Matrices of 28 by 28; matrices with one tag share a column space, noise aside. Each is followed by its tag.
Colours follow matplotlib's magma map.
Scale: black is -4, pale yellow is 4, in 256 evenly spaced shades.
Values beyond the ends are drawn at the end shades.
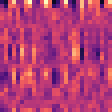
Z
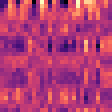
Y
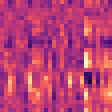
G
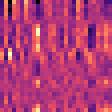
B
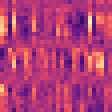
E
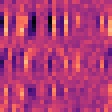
E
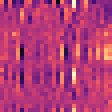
Z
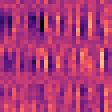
E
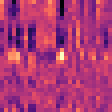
B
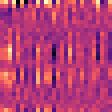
Z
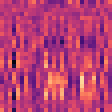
G
